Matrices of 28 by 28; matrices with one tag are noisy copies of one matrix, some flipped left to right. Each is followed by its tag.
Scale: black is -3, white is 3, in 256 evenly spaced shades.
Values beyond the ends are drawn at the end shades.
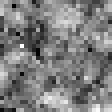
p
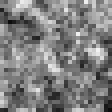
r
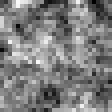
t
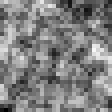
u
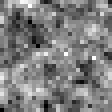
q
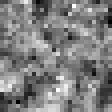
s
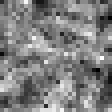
s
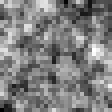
u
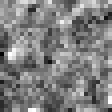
r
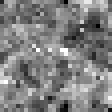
q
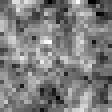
t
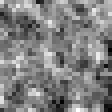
r
